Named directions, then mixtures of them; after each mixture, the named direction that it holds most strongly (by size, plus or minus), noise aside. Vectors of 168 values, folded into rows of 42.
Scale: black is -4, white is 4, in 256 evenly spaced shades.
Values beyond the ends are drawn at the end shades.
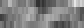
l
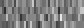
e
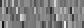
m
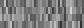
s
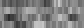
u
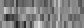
u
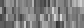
e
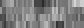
l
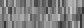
s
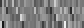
m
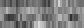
u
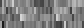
m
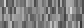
s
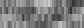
l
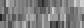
l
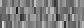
m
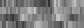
u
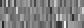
m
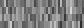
s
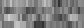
u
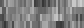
l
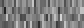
e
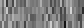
s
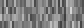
s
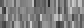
e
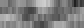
l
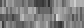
l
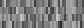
s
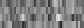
s
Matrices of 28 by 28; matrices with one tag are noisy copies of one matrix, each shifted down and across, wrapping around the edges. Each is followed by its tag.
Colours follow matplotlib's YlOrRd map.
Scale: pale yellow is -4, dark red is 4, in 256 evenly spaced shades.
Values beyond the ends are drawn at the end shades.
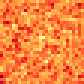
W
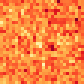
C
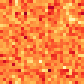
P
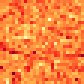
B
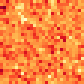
P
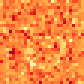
P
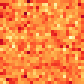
C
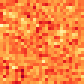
W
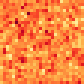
C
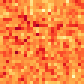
B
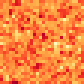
W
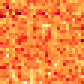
B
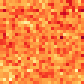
B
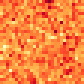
W
